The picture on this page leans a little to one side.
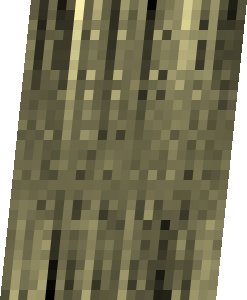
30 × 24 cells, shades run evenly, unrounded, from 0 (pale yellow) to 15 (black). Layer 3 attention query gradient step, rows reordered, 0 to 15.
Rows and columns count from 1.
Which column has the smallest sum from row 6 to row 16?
6
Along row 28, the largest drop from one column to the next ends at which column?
7
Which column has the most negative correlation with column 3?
20
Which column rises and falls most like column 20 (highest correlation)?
22
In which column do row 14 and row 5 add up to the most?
10
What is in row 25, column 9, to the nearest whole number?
8
